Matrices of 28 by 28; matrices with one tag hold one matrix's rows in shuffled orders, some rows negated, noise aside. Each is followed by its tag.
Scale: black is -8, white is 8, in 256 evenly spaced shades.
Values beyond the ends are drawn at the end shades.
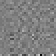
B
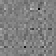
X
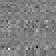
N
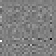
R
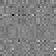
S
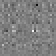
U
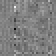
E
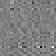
B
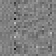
E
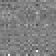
N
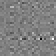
B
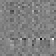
B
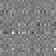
S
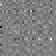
R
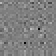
X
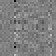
E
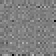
S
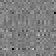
S
